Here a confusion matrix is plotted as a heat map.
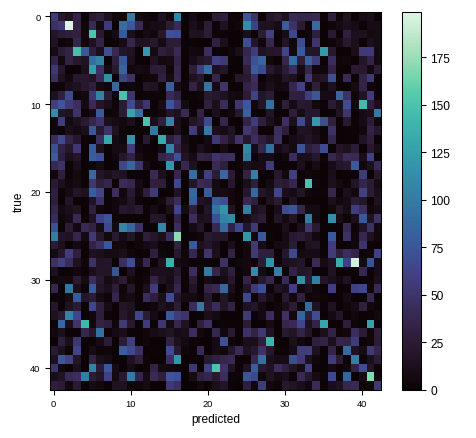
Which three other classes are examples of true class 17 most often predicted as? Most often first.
15, 10, 39
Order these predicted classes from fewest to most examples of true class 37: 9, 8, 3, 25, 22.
8, 25, 9, 3, 22
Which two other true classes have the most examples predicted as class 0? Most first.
11, 25
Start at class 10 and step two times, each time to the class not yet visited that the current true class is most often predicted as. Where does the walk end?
21
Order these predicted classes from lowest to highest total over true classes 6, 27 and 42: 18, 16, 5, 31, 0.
18, 0, 16, 31, 5
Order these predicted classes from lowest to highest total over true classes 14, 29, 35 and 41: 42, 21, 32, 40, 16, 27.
42, 27, 40, 21, 32, 16
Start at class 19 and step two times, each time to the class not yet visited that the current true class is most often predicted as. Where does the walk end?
5
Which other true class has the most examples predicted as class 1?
35
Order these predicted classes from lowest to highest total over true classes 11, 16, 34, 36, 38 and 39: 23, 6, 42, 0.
23, 42, 0, 6
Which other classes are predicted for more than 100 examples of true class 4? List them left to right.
3, 12, 35
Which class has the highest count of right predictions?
41
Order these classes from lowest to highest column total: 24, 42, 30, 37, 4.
24, 37, 4, 42, 30
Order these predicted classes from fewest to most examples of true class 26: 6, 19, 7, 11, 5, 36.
11, 19, 5, 6, 36, 7
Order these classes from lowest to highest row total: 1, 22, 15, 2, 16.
2, 22, 15, 16, 1
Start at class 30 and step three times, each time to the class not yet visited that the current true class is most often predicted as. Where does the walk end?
25
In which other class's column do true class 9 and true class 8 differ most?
6
